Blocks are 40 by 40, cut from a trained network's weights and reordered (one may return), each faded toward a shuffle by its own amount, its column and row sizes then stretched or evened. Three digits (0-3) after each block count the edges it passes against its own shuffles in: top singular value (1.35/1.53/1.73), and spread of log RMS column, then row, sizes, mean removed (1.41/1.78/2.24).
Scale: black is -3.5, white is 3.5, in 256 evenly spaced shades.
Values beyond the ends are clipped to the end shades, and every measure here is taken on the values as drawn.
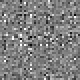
0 3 2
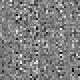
1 3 0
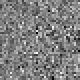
1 2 0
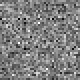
1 0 2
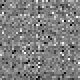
0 1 1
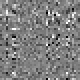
3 3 3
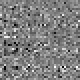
2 2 3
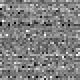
1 0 2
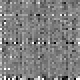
3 1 3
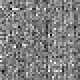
1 0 1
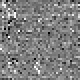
0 1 0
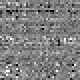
1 1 2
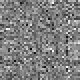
2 1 1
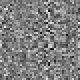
3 2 1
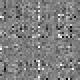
1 2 2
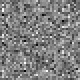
2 2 0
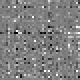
1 3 3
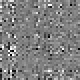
2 3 3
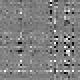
3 3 2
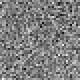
1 0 0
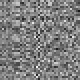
3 2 0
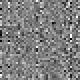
3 3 0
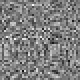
2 0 2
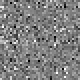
0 3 2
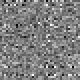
2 1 3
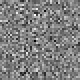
3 1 0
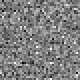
0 0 1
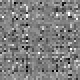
1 3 1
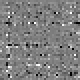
0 1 3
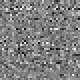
0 0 3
